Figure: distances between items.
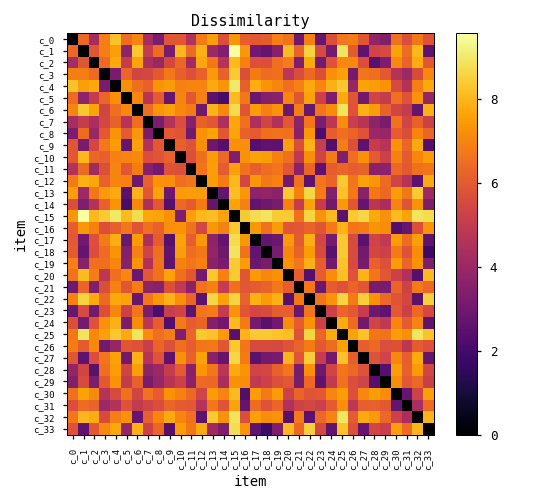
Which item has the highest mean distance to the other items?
c_15
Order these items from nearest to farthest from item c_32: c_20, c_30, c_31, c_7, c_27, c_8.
c_20, c_31, c_30, c_7, c_8, c_27
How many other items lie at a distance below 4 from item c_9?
10
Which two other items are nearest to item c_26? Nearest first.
c_3, c_4
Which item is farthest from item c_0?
c_4
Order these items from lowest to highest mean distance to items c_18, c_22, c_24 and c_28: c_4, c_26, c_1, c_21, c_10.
c_1, c_21, c_26, c_10, c_4
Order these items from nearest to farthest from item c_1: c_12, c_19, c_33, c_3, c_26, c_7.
c_33, c_19, c_7, c_26, c_3, c_12
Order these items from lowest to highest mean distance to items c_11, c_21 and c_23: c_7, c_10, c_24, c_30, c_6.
c_7, c_10, c_24, c_30, c_6
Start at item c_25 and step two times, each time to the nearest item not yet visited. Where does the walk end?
c_10
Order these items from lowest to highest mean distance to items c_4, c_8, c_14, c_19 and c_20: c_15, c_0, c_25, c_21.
c_21, c_0, c_25, c_15
